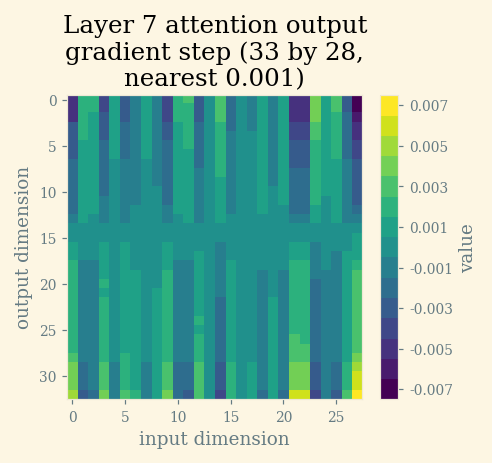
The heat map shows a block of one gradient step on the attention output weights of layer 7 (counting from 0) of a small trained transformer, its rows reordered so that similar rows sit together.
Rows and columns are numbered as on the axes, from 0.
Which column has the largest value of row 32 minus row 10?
27
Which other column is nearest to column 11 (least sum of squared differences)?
1
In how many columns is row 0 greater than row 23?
12
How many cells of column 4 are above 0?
7
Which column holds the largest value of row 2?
23
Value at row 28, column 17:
0
